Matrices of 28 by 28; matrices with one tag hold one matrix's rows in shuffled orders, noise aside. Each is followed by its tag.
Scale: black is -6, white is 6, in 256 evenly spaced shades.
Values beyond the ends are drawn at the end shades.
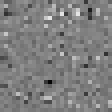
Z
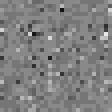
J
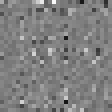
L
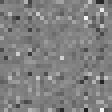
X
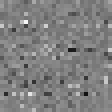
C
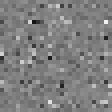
J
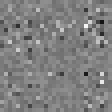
X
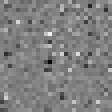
Z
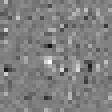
Z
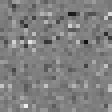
C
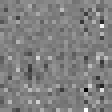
X
